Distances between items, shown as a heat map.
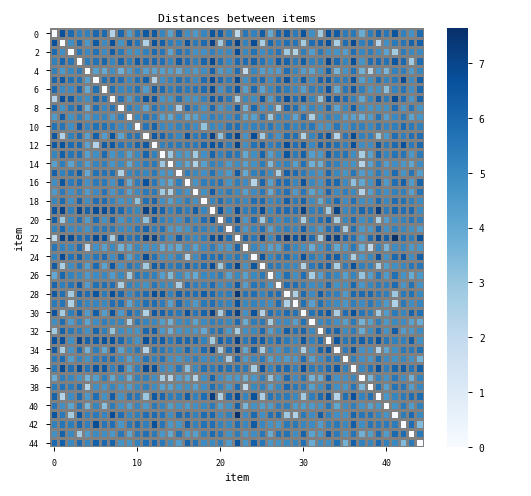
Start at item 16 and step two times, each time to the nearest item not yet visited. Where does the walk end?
36
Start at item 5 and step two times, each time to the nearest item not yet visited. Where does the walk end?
4
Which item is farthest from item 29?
22
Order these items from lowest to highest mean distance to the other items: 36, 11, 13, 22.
13, 11, 36, 22
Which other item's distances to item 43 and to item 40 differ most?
3
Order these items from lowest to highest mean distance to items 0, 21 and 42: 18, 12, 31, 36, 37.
37, 31, 18, 36, 12
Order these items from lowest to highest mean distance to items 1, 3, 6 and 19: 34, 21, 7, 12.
34, 21, 7, 12
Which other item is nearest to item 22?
0
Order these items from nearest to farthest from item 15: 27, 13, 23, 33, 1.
27, 23, 13, 1, 33
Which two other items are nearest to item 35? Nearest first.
21, 44
